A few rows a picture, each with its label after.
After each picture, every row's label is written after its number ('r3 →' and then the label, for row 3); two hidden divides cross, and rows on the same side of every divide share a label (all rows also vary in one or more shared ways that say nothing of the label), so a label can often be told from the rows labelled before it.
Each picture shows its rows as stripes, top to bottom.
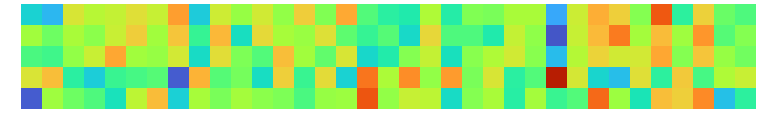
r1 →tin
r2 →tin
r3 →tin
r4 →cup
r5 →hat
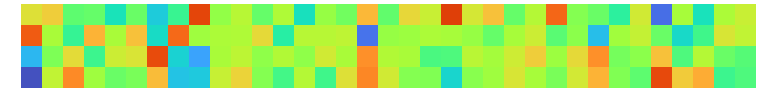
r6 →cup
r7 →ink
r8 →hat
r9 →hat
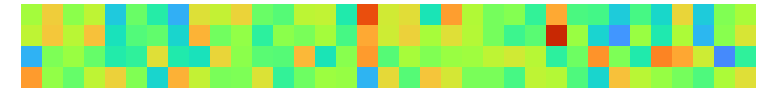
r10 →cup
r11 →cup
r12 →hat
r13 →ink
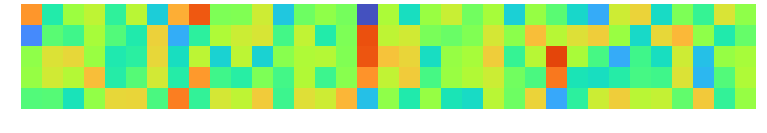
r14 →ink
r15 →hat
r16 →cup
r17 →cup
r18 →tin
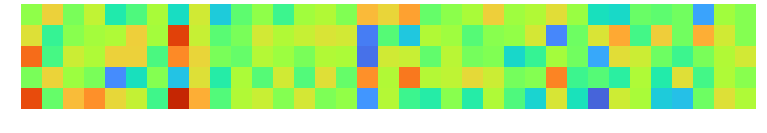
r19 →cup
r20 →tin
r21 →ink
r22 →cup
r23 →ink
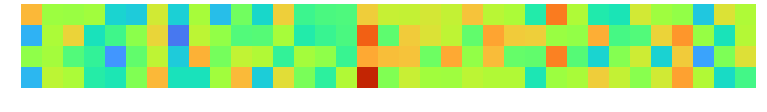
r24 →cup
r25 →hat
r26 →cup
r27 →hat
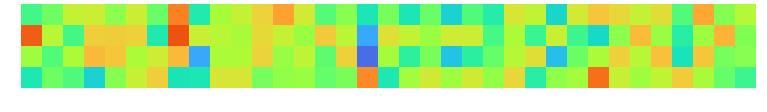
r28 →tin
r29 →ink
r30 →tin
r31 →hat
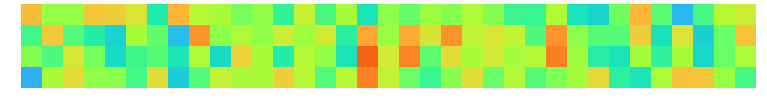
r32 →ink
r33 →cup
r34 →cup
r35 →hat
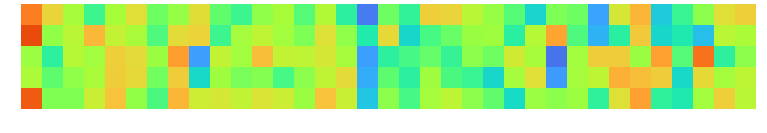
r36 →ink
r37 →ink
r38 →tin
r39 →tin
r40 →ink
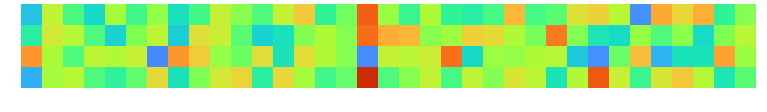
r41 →hat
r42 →cup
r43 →ink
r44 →hat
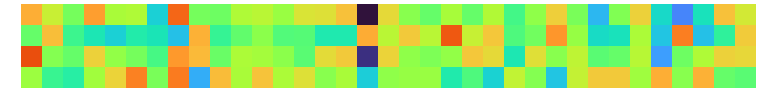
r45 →ink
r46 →cup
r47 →ink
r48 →tin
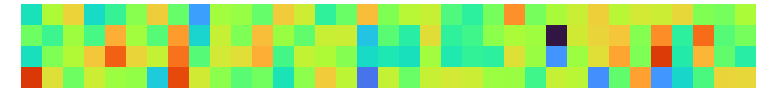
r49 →hat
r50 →tin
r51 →tin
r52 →ink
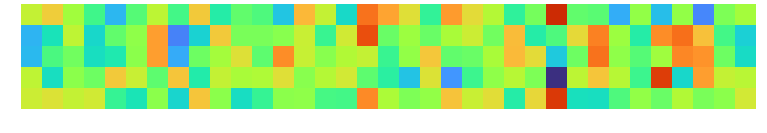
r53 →cup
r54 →hat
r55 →hat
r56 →tin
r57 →cup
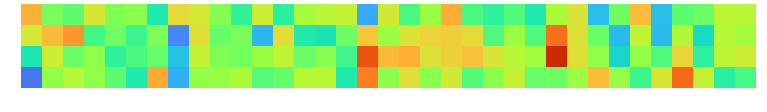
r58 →ink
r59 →cup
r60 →cup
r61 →hat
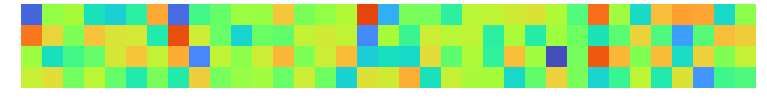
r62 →hat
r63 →ink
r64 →tin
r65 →cup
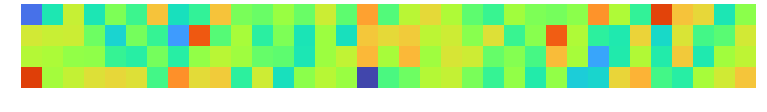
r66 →hat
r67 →cup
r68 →cup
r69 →ink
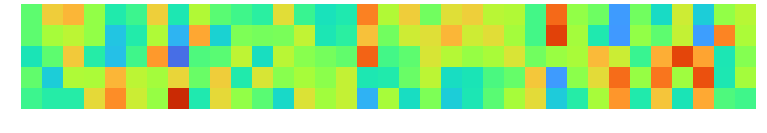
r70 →cup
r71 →cup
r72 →hat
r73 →tin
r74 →tin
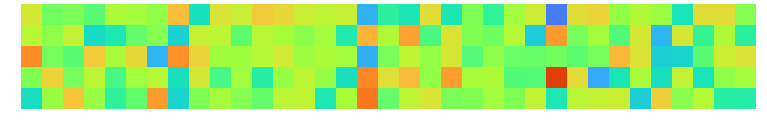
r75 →tin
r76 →cup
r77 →ink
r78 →cup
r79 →hat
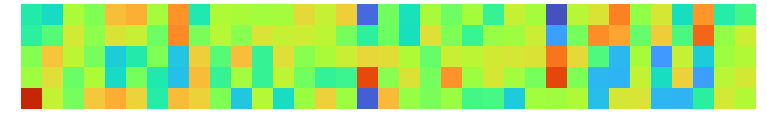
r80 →tin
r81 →tin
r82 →cup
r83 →cup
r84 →ink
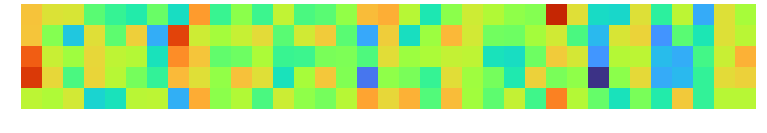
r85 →cup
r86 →ink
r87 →ink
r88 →ink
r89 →cup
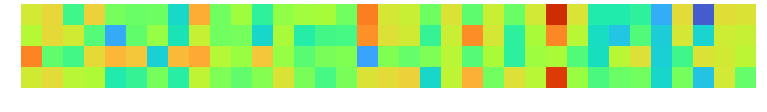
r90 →cup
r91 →cup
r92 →ink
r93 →cup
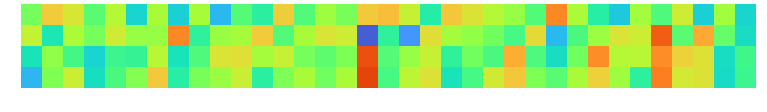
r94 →cup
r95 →tin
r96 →hat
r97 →hat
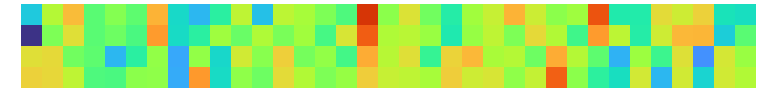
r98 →hat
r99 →hat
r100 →cup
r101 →cup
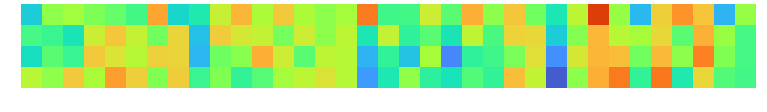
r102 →hat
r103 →tin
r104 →tin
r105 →tin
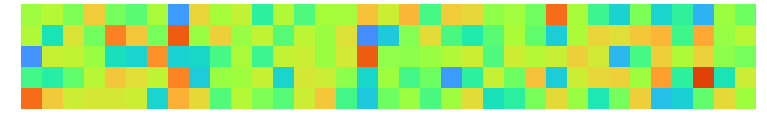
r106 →cup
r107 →tin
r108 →hat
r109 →tin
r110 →ink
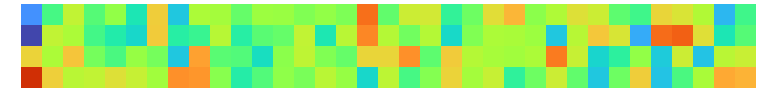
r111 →hat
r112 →hat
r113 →cup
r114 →ink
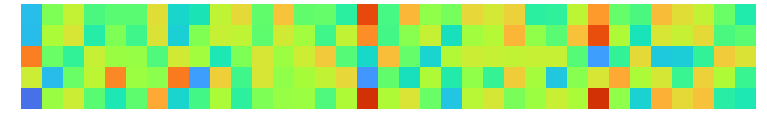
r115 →hat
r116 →hat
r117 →ink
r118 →tin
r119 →hat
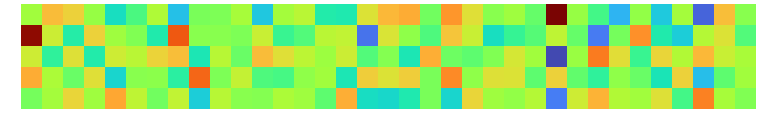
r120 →cup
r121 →ink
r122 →tin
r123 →cup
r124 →tin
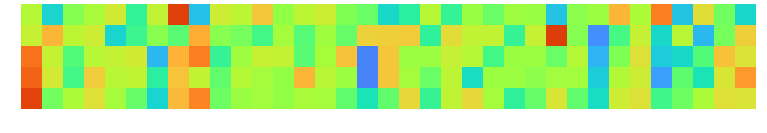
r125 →tin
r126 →cup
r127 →ink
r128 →ink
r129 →ink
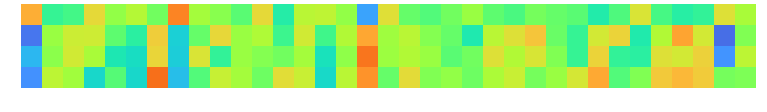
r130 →ink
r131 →hat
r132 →hat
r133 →hat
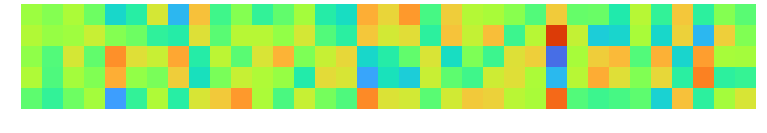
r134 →cup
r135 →cup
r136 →tin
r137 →tin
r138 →cup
